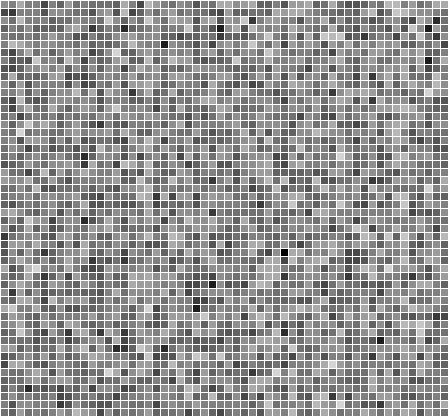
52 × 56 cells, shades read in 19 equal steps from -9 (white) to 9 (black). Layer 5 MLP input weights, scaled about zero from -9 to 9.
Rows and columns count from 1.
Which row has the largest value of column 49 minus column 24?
4
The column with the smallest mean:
19
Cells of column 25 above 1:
25
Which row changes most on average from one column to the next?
42
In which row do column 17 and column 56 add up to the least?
35
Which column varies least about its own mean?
30
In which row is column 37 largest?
45
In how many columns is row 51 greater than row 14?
26
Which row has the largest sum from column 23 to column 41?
36
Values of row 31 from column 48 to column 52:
2 -1 -1 -3 2
